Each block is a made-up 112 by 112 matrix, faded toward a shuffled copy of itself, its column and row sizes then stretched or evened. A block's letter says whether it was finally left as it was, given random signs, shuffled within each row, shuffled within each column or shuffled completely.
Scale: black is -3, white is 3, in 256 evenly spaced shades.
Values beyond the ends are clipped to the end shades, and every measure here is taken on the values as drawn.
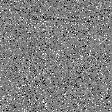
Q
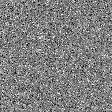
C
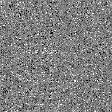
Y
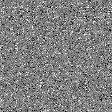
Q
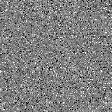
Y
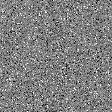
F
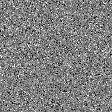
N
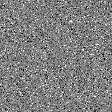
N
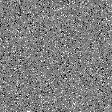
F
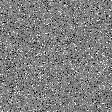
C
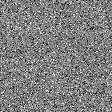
N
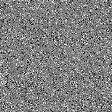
Y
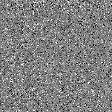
Q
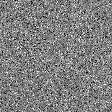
C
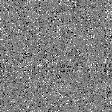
Y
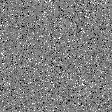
F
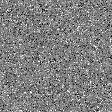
N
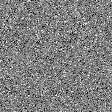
N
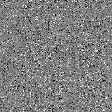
Y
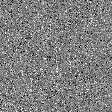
F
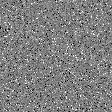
C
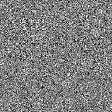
Y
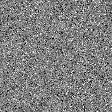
F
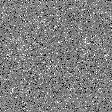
N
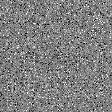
Y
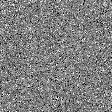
F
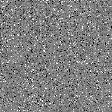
Y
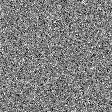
C
